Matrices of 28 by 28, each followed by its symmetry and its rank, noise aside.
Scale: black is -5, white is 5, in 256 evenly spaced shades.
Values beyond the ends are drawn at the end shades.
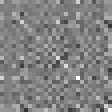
symmetric, rank four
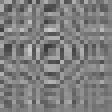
symmetric, rank two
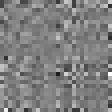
no symmetry, rank three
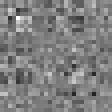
symmetric, rank three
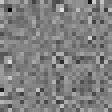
symmetric, rank four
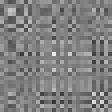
symmetric, rank two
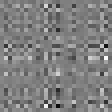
antisymmetric, rank two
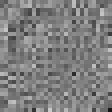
symmetric, rank three
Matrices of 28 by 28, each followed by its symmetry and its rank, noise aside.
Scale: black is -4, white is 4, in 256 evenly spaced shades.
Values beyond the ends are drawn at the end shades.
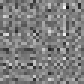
no symmetry, rank four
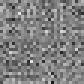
no symmetry, rank five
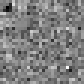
symmetric, rank five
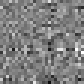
no symmetry, rank five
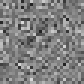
symmetric, rank five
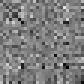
symmetric, rank three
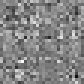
no symmetry, rank five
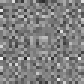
no symmetry, rank four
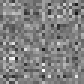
no symmetry, rank three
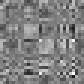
symmetric, rank three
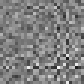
no symmetry, rank three
